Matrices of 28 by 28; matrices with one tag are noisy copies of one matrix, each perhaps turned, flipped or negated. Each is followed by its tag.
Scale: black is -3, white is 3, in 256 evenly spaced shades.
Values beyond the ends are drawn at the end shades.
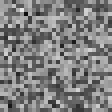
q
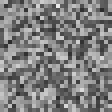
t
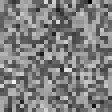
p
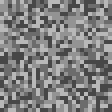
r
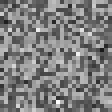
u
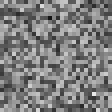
u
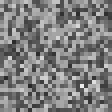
t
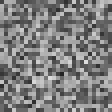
u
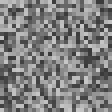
q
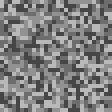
p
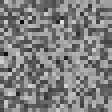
r
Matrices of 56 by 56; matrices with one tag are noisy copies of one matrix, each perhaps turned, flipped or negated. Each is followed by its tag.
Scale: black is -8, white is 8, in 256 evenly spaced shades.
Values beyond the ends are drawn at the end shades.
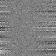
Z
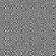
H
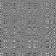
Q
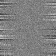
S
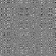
Q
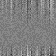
Z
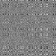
Q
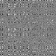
Q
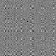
H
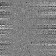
Z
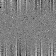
S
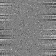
S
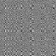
H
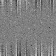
S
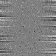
S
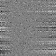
Z
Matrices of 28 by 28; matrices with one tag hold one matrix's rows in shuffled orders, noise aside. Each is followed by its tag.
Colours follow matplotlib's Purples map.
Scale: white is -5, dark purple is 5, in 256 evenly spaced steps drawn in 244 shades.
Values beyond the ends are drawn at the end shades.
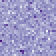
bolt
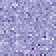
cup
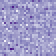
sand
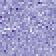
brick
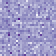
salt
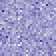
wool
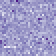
brick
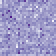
salt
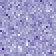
wool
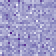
salt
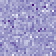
cup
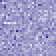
brick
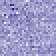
sand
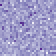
bolt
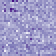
sand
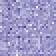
salt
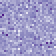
wool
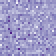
salt
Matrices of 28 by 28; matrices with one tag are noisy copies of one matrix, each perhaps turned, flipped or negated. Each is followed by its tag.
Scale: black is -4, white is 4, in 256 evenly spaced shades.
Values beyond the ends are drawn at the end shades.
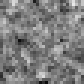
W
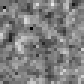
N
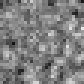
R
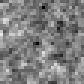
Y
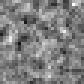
N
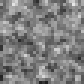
W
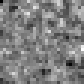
R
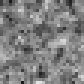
W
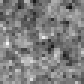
Y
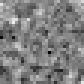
R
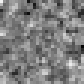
R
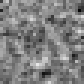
N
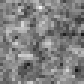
Y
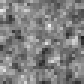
W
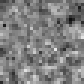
R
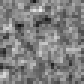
N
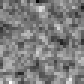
W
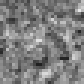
N
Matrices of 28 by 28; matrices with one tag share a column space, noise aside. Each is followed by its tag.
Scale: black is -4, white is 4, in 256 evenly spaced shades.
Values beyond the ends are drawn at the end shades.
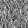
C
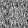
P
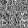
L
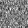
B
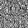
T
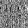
T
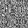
T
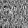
C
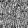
P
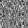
P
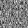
B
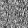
B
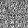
T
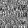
B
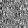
B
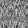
P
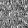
B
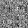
T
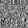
L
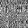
T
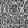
T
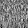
C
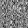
T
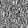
B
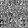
L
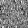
B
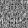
L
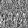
L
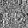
L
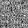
T
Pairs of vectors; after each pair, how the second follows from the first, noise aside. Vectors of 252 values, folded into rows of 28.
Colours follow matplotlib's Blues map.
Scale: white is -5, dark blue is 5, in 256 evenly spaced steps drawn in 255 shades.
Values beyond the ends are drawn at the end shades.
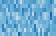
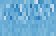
reversed, negated, partly zeroed.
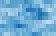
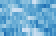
wrapped around, negated.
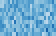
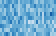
shuffled.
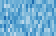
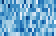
wrapped around, negated, scaled up.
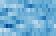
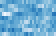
wrapped around, negated.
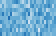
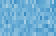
wrapped around, negated, shrunk.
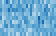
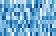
wrapped around, negated, scaled up.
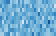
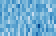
shuffled.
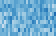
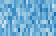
copied.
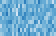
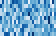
wrapped around, negated, scaled up.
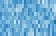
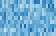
wrapped around, negated.
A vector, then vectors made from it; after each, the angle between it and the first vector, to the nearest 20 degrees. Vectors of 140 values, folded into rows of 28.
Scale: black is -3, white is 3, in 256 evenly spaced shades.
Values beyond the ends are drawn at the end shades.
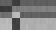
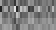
60 degrees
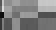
120 degrees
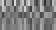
100 degrees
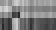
160 degrees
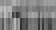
140 degrees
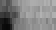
100 degrees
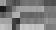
40 degrees
